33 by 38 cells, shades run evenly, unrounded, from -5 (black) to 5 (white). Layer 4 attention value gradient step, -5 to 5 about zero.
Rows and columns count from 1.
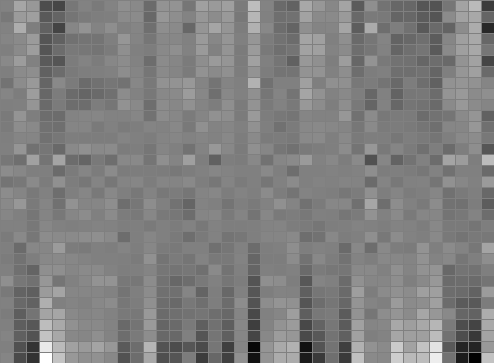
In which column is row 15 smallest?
29
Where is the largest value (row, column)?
33, 4
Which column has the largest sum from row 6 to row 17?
20
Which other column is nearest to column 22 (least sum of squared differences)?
32
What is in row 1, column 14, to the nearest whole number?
1
